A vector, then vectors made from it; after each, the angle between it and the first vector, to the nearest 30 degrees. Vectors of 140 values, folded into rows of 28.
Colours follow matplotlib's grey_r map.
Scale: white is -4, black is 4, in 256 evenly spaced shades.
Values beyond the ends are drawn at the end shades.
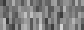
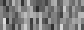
30 degrees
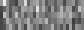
120 degrees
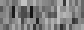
120 degrees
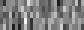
60 degrees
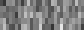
30 degrees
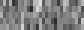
90 degrees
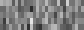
120 degrees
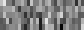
150 degrees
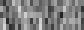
30 degrees
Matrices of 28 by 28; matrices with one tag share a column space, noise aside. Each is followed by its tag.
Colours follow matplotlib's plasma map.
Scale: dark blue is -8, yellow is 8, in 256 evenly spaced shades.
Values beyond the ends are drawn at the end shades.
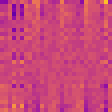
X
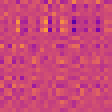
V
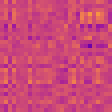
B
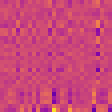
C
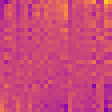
X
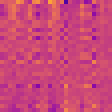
X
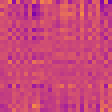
X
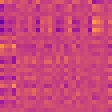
V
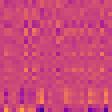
C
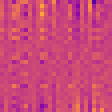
X
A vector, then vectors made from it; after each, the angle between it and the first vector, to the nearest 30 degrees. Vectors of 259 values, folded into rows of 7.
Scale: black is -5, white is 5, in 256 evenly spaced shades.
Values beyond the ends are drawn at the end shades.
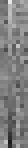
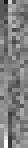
60 degrees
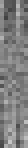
120 degrees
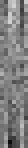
60 degrees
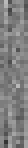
120 degrees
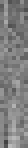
120 degrees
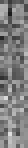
120 degrees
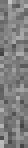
60 degrees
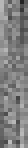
120 degrees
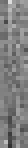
30 degrees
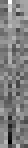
30 degrees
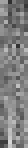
150 degrees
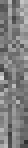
60 degrees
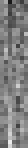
150 degrees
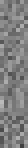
90 degrees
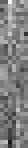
30 degrees
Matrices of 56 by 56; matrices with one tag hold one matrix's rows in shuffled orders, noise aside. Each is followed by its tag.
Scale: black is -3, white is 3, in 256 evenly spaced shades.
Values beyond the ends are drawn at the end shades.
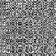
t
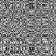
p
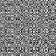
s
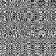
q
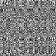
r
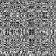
p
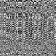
t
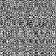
r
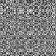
r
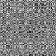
r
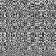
q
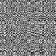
q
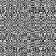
q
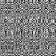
s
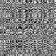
t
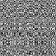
r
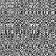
s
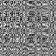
p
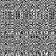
s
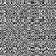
q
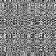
q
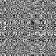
q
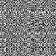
q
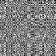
q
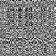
t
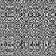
s
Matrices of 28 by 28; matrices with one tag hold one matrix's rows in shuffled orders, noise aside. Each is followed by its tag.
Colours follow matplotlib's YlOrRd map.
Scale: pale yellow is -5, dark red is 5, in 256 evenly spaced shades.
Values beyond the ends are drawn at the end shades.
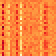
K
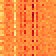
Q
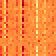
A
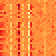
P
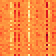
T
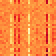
T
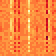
T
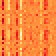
K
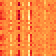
P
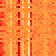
P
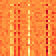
T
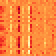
P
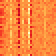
P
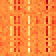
T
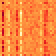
K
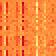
A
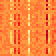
T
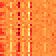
P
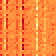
A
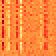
K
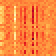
Q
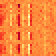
P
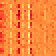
P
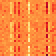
T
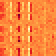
P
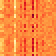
Q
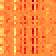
Q
